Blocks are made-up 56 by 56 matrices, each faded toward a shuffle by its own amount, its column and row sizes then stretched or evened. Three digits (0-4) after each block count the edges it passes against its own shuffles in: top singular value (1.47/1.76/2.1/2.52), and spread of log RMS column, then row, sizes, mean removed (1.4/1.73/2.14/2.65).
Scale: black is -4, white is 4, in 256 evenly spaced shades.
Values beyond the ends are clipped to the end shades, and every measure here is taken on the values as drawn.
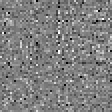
2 2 1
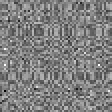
4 0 0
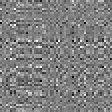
4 3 4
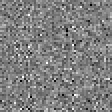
1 1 2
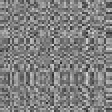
4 4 2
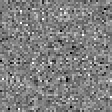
1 0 1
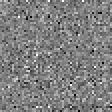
1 1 1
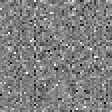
3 1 0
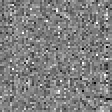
1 2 0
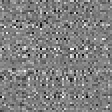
3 1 4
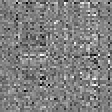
3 3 3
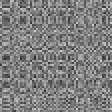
4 3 2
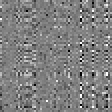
4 4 2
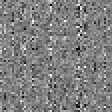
2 4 0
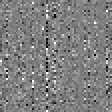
2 4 0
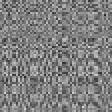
4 2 4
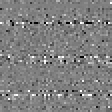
2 0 4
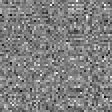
2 0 0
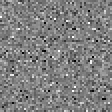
0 0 2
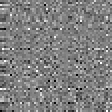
4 3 3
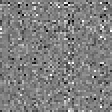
2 3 2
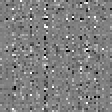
0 4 2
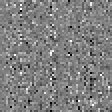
1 3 1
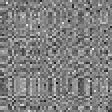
4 3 1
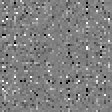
0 3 1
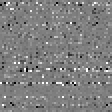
0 0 4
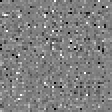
1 2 2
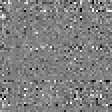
1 3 4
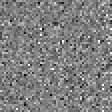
1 1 1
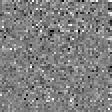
2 2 3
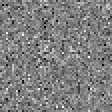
1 2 0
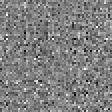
1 3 2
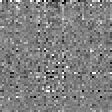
2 3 3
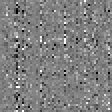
1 4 1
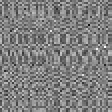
4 1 1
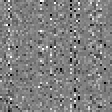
2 4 1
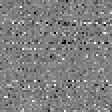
1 0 4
